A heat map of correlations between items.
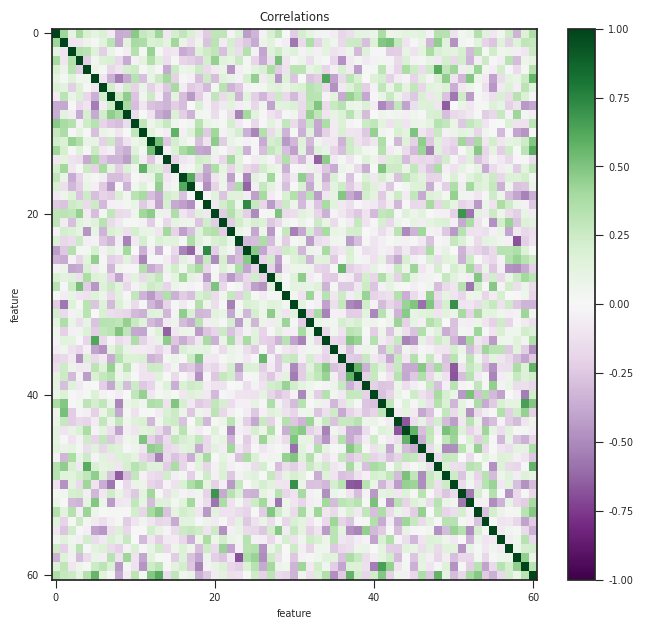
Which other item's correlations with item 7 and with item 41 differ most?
8
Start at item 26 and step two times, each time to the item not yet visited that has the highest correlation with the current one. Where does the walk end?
18
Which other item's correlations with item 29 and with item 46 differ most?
12
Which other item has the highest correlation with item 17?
16
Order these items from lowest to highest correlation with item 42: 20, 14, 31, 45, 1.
45, 31, 14, 20, 1
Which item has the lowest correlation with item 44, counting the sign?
43
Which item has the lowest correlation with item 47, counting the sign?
13
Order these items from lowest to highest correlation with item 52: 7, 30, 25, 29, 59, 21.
7, 59, 30, 29, 25, 21
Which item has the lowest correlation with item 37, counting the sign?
50
